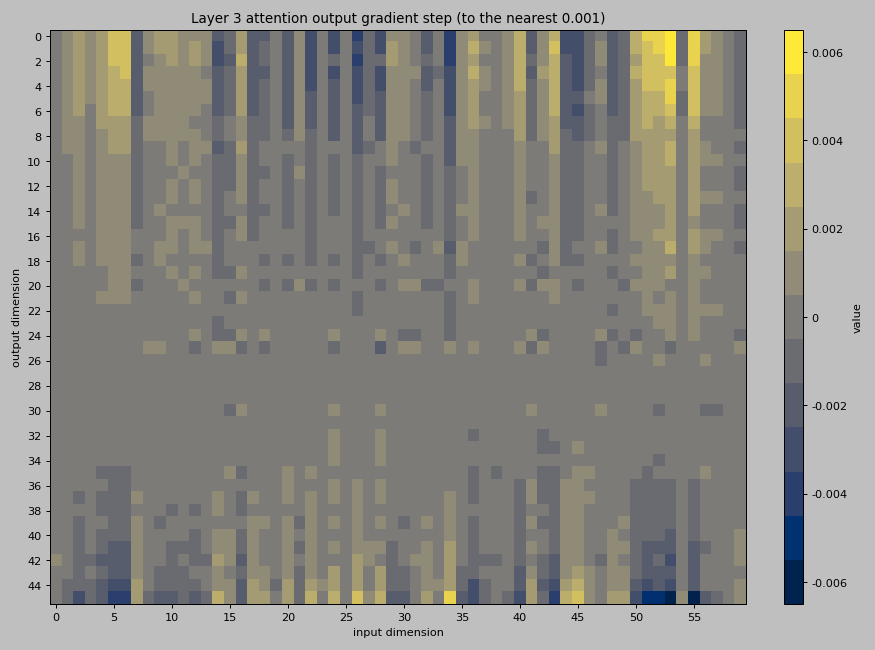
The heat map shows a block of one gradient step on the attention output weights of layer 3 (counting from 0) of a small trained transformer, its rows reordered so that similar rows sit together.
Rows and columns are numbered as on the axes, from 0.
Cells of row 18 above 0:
14
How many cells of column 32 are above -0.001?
30
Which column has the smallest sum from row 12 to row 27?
34
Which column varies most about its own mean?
53
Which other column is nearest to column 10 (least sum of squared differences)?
29
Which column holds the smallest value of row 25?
28
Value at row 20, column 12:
0
